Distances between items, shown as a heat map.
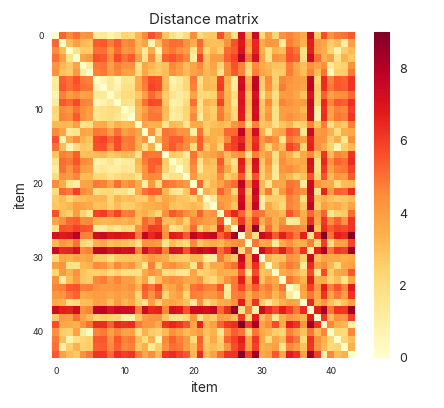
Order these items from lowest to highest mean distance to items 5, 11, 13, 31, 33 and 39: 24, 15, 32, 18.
15, 32, 24, 18
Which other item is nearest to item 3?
20
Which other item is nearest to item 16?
19
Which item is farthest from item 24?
26
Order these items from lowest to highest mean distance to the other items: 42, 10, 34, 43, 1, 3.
10, 42, 1, 3, 34, 43
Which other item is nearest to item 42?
1
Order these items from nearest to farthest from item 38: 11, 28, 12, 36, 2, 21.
11, 21, 28, 12, 36, 2
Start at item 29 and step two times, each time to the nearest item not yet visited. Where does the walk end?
27
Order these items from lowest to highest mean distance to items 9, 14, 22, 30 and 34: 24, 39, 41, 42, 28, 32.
32, 42, 28, 41, 24, 39
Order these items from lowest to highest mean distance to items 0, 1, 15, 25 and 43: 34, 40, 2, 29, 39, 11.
2, 40, 39, 11, 34, 29
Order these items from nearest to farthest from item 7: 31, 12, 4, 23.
23, 12, 31, 4
